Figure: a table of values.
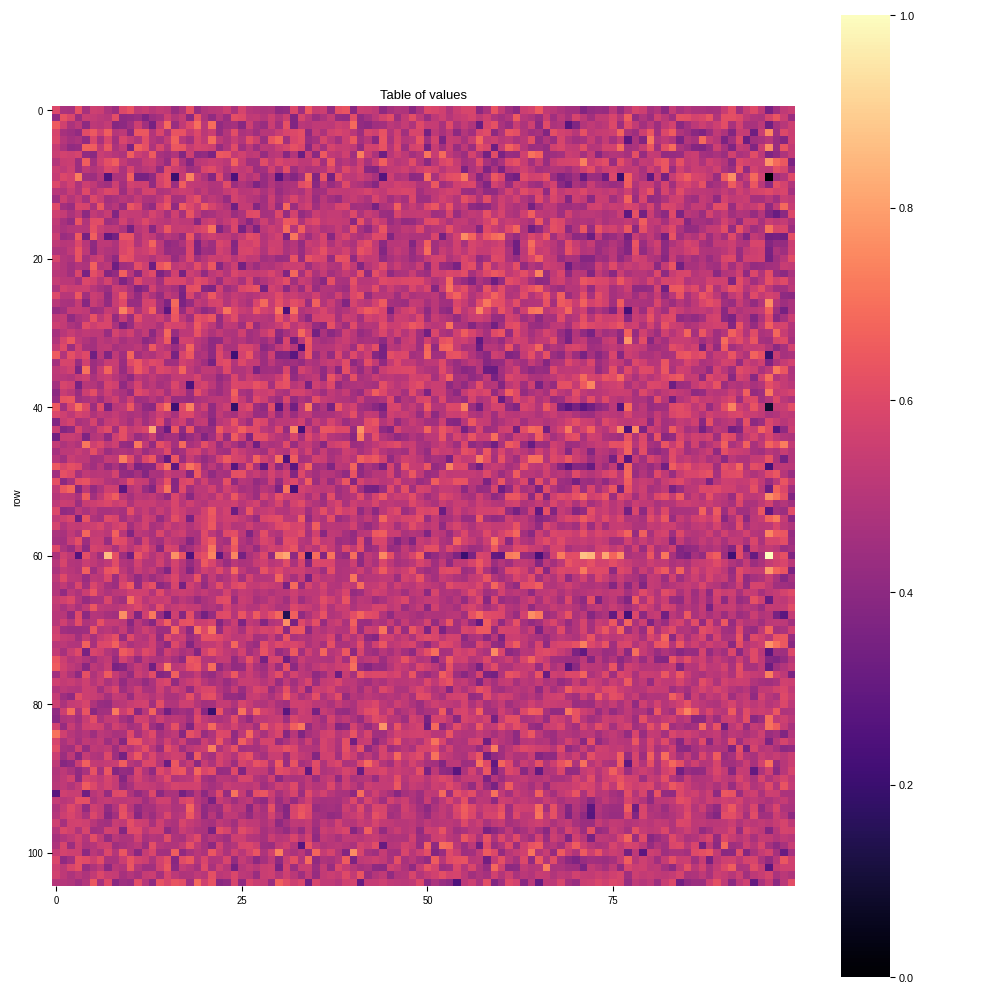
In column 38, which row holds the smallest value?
76
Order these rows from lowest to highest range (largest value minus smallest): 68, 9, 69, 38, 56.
56, 38, 69, 68, 9
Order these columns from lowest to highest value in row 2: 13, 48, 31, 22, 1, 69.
69, 13, 22, 48, 1, 31
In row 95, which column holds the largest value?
65
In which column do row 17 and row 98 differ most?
77
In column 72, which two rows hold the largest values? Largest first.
60, 37
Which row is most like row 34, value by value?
97
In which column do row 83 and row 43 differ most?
33
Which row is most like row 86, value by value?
59
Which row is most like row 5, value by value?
3
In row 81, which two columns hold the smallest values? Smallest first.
21, 31
